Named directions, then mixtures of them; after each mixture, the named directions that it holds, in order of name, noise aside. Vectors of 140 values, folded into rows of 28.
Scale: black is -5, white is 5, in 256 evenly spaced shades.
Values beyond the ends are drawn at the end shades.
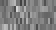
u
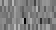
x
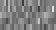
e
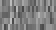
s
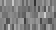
e, s, x.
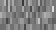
e.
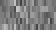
u.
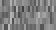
s.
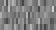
e, u.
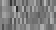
s, u.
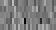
s, x.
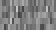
s.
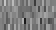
e, s, x.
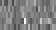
x.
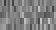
e, x.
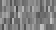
s.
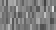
e, s, u.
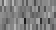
e, x.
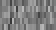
s.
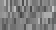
e, u.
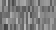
e, s, u.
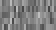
s.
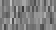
s.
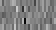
s, u, x.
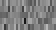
e, s, x.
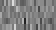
e, u, x.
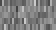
s, x.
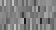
e, x.
